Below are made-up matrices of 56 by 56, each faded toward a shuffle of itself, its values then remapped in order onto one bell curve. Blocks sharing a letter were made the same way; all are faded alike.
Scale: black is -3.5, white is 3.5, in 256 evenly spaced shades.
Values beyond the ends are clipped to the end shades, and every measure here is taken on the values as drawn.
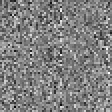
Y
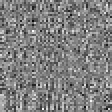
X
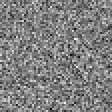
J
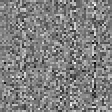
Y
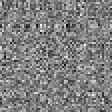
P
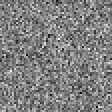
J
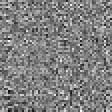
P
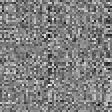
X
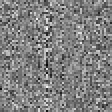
Y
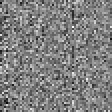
Y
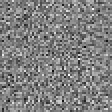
P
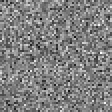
J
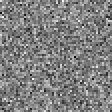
J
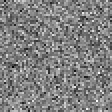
J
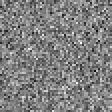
J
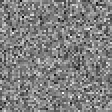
J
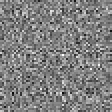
P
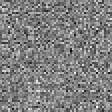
P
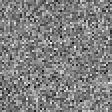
J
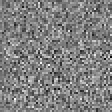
P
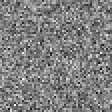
J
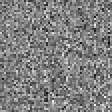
Y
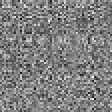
P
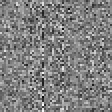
Y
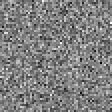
J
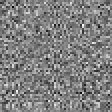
X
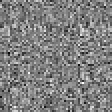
P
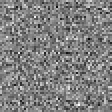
P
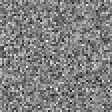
J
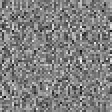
X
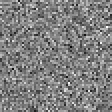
J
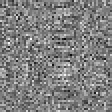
P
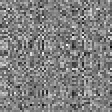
X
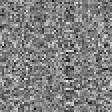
P
